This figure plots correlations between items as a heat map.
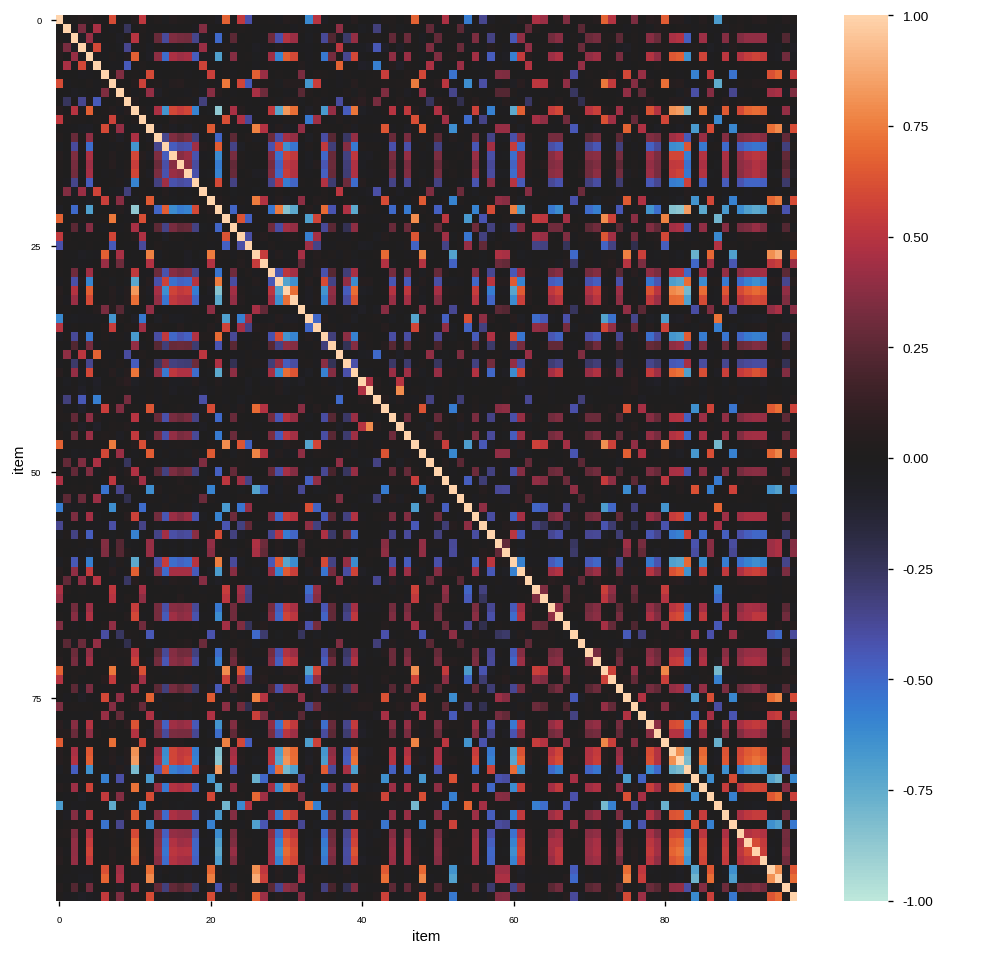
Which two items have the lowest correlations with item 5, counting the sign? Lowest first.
42, 9
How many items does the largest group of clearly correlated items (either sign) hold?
43
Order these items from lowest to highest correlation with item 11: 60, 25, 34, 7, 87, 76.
87, 25, 60, 76, 34, 7
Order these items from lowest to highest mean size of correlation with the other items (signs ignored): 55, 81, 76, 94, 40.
40, 76, 94, 55, 81
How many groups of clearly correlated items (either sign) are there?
5
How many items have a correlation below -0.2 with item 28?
9
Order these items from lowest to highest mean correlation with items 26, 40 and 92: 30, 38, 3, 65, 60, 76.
60, 38, 3, 76, 65, 30
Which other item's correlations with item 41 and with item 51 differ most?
45
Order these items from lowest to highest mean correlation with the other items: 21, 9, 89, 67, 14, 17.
21, 14, 89, 9, 67, 17
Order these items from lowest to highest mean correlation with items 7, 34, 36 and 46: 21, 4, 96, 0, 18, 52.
21, 18, 52, 96, 4, 0
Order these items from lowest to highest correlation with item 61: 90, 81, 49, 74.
49, 74, 90, 81
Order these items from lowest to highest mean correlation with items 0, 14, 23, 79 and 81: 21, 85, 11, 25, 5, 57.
21, 57, 25, 5, 11, 85
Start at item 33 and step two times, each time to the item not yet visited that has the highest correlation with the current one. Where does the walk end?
54
